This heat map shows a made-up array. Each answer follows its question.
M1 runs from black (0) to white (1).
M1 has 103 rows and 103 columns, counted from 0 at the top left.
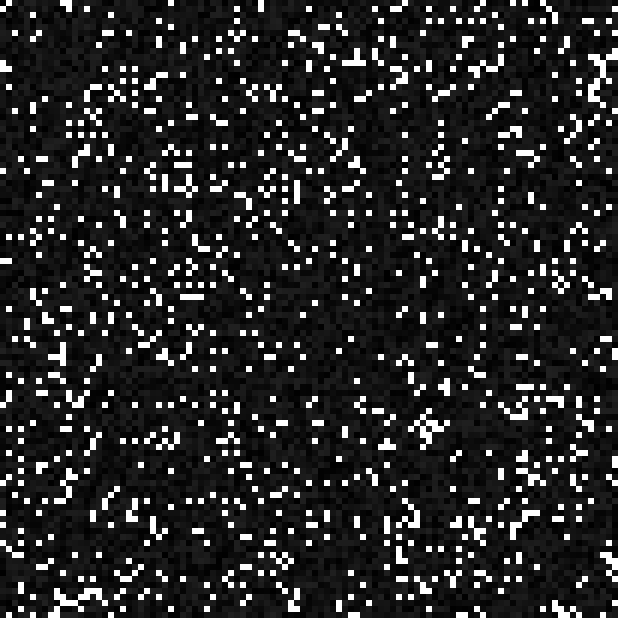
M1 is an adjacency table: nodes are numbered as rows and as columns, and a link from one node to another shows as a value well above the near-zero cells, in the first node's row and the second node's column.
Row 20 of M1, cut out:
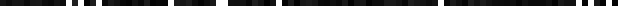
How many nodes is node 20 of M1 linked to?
11
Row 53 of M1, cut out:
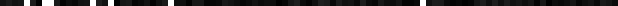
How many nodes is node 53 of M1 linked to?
7
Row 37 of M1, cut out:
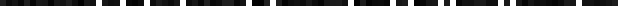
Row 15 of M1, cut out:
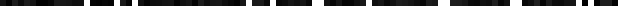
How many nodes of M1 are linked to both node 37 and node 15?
5
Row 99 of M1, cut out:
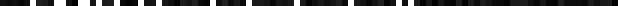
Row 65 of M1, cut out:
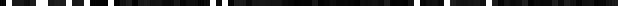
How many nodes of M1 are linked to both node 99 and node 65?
2
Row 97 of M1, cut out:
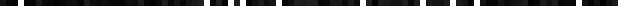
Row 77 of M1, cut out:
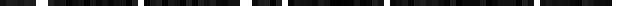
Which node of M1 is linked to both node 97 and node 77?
node 40
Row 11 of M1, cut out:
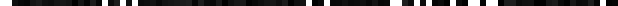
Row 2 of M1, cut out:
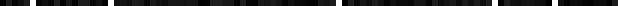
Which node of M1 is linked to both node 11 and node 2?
node 82
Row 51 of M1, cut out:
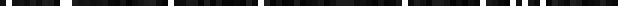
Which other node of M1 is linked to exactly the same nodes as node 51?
node 0
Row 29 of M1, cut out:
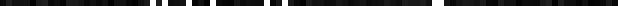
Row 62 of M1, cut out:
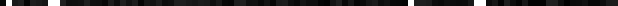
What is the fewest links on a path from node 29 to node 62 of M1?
4
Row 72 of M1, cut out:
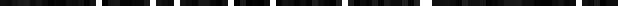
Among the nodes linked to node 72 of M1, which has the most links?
node 96
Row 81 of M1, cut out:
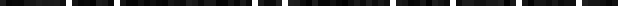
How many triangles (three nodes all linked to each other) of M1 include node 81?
4
